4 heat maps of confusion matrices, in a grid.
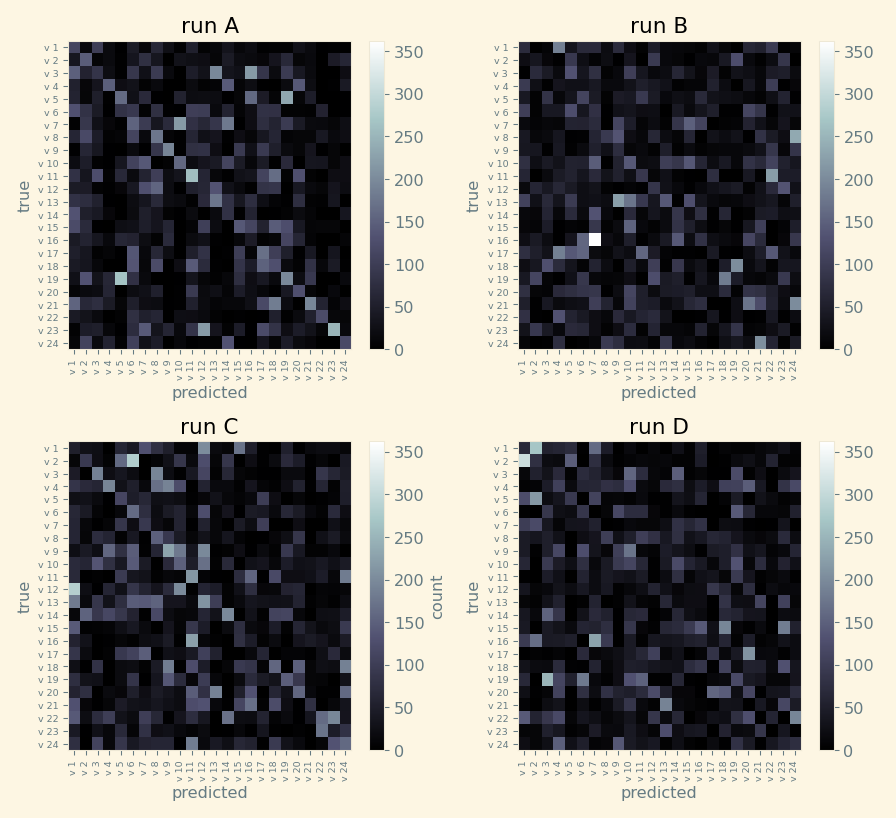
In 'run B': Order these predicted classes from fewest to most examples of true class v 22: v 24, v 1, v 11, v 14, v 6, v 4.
v 14, v 24, v 6, v 11, v 1, v 4
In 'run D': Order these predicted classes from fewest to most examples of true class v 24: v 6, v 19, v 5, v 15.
v 15, v 5, v 6, v 19
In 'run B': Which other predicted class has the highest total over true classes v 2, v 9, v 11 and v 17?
v 22
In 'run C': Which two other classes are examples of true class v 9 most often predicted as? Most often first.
v 12, v 10
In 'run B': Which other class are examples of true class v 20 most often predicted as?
v 10
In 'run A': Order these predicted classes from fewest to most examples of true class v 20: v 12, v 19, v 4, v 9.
v 9, v 12, v 19, v 4
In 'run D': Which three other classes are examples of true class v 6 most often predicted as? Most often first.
v 19, v 9, v 3
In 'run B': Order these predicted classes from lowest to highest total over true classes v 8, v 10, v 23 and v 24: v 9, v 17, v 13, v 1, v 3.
v 17, v 3, v 1, v 13, v 9
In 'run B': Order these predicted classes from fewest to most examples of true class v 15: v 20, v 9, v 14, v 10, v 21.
v 9, v 20, v 14, v 21, v 10
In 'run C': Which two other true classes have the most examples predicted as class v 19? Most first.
v 14, v 9
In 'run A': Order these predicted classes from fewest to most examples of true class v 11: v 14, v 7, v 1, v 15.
v 14, v 15, v 7, v 1
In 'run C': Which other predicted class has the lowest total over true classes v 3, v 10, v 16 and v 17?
v 18
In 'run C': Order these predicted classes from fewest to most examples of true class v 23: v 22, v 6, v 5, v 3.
v 6, v 3, v 5, v 22
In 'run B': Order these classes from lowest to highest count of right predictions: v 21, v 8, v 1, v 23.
v 23, v 1, v 8, v 21
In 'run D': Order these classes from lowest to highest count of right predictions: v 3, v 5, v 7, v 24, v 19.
v 3, v 7, v 24, v 5, v 19
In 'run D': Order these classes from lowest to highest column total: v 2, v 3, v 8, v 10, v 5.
v 5, v 8, v 2, v 3, v 10
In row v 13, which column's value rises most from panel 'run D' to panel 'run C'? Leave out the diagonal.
v 12
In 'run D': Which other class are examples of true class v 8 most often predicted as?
v 11
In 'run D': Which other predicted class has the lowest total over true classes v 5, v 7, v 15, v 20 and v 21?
v 22
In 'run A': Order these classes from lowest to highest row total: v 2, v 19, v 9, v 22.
v 22, v 2, v 9, v 19
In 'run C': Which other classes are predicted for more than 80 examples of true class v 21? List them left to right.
v 1, v 11, v 12, v 15, v 16, v 18
